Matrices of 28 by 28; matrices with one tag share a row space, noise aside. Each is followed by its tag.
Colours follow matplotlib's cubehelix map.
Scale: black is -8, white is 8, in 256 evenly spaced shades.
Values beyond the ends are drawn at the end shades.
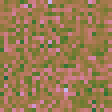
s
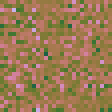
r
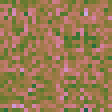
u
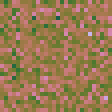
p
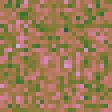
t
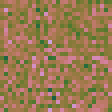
s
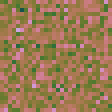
p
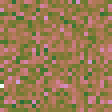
r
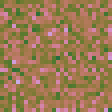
p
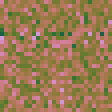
r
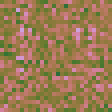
t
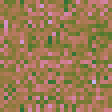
s
